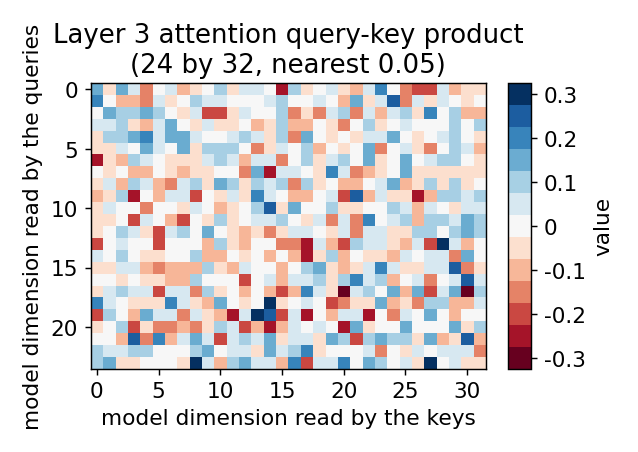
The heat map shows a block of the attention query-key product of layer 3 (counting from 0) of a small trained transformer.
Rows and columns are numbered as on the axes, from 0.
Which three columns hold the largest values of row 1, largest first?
24, 0, 21
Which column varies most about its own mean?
14
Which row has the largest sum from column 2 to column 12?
4
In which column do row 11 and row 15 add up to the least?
7
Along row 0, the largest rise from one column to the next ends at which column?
16
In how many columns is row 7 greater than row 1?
7
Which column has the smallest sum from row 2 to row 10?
26
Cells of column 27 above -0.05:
16
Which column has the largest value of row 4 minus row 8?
6
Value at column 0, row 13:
-0.2
